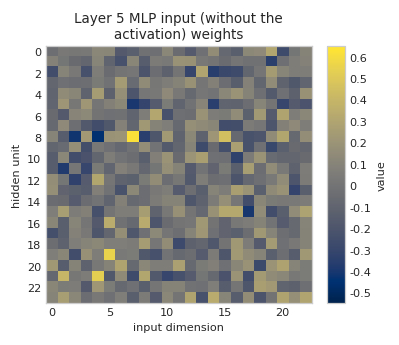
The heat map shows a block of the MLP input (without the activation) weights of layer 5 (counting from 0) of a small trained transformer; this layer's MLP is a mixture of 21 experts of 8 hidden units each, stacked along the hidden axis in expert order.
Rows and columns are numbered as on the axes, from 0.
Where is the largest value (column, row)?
7, 8
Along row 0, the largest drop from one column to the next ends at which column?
20
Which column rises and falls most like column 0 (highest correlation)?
14
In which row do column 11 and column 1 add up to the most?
15
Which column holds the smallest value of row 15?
17
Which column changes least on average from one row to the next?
21
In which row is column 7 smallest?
5
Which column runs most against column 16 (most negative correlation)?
13
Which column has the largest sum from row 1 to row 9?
6
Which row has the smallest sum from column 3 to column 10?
2
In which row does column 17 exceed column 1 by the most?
11
